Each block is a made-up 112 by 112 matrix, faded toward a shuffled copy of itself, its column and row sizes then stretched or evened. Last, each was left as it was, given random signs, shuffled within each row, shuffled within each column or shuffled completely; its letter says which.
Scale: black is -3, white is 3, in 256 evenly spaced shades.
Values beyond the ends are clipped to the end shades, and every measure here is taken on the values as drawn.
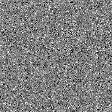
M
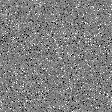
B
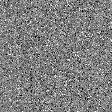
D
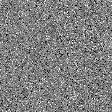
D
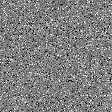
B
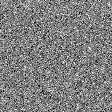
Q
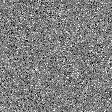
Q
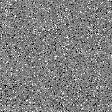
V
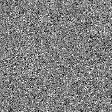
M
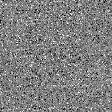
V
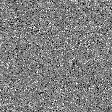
B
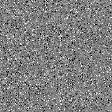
V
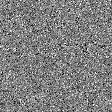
B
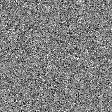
B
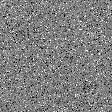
Q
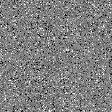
V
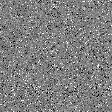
M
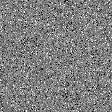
D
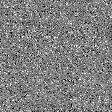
B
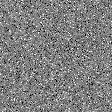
Q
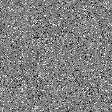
M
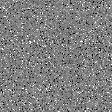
V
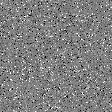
B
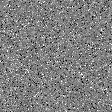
Q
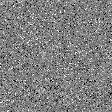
B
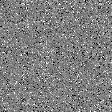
M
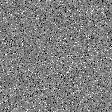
Q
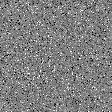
Q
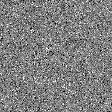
D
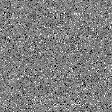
V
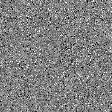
M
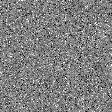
D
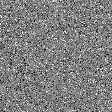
D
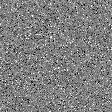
Q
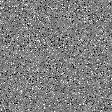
B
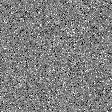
Q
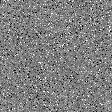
Q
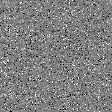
M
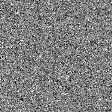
M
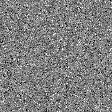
D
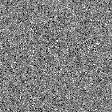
M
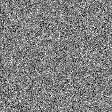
B
